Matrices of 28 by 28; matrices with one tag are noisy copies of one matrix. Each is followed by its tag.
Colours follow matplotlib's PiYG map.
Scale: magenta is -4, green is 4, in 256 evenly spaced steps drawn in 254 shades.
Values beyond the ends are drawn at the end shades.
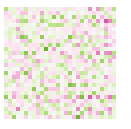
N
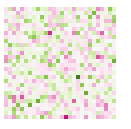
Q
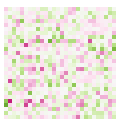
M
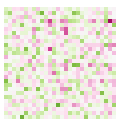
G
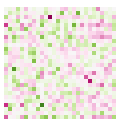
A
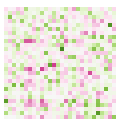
M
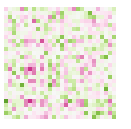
M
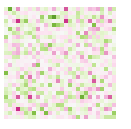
N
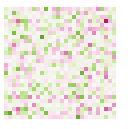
N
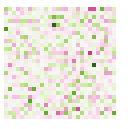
N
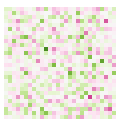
N
